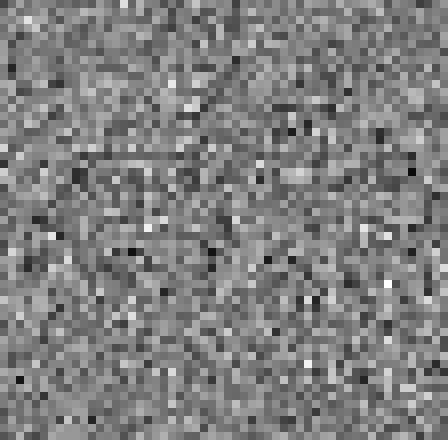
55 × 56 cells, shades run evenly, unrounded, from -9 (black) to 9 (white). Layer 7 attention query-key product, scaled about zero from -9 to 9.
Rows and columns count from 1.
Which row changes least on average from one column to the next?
7
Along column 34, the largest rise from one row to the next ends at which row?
34
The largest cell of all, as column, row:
49, 36
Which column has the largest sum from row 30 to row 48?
42
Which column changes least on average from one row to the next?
31
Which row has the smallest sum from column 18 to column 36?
20
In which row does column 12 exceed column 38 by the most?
38
